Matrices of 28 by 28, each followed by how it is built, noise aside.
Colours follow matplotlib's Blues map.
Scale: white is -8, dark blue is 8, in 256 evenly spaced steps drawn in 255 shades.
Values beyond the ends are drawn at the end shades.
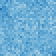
smooth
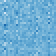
uneven columns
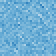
noise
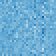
uneven columns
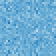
uneven columns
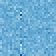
uneven columns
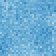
smooth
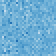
uneven columns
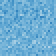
repeating columns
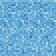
repeating columns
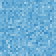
noise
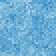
smooth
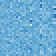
uneven columns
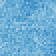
smooth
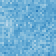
smooth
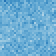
smooth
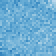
smooth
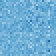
uneven columns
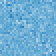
banded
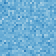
noise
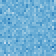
uneven columns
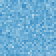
noise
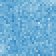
smooth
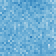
smooth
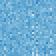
uneven columns
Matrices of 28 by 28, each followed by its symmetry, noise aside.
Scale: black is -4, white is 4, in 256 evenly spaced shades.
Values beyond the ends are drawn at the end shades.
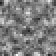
mirrored left to right.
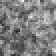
antisymmetric.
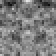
mirrored left to right.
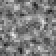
same after a half turn.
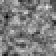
no symmetry.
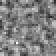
antisymmetric.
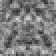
mirrored left to right.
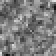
symmetric.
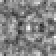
mirrored top to bottom.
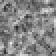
symmetric.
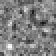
symmetric across the other diagonal.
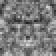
mirrored left to right.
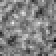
symmetric.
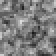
symmetric.
